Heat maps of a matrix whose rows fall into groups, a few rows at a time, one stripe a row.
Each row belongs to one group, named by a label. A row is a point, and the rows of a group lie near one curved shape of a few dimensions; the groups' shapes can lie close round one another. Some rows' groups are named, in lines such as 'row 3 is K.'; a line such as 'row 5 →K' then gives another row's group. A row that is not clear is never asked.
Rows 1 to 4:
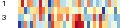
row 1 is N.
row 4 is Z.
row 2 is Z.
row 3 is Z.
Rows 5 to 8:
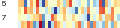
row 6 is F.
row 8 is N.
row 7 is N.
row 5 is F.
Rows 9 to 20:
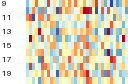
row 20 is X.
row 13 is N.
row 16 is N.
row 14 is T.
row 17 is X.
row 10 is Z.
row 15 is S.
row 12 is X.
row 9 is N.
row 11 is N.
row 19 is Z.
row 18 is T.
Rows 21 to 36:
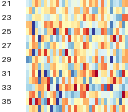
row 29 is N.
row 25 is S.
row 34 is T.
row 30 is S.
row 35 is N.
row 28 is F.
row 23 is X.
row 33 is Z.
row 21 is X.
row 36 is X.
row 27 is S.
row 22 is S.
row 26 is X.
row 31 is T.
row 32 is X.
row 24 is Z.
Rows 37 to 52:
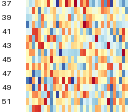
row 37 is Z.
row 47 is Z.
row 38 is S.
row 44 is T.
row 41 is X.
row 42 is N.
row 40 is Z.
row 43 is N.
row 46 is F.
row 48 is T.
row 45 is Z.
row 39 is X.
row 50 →N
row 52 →X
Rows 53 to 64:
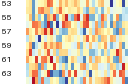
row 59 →Z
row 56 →N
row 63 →X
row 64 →S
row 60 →N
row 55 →S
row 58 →X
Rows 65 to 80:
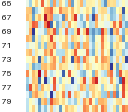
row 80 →X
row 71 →S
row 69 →S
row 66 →Z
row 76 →T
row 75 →F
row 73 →S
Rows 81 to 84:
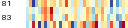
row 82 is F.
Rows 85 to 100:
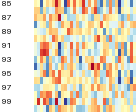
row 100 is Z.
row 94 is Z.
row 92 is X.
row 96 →Z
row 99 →N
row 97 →X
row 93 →T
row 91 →X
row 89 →N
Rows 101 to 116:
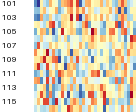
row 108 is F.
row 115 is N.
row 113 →T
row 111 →Z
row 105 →S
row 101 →T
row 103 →T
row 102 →N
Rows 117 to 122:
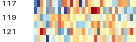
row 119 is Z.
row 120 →Z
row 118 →Z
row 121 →X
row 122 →X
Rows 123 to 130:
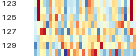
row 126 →X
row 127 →X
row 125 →T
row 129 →T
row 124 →T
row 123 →T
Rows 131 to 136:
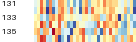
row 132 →S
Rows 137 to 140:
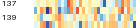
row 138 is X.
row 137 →N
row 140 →S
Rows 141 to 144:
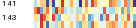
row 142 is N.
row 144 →S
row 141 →S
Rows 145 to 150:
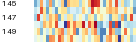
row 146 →S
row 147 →T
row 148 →Z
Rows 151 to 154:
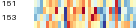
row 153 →Z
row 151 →N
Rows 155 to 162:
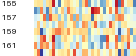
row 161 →F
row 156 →Z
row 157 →X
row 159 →Z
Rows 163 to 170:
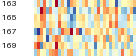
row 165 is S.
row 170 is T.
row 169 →N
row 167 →T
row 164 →S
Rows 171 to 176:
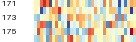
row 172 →Z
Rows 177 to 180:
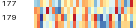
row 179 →S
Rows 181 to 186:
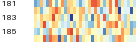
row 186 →X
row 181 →Z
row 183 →F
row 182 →Z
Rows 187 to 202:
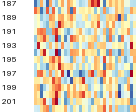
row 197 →T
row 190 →Z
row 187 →Z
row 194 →N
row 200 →Z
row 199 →Z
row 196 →Z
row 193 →T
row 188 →F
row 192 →N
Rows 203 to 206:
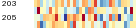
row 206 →F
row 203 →S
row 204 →T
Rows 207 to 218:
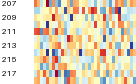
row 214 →T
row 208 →Z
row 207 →F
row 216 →Z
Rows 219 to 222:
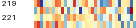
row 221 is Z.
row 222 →N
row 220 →T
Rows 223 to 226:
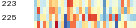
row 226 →N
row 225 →Z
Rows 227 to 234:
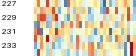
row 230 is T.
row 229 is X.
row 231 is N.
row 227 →N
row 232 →F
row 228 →F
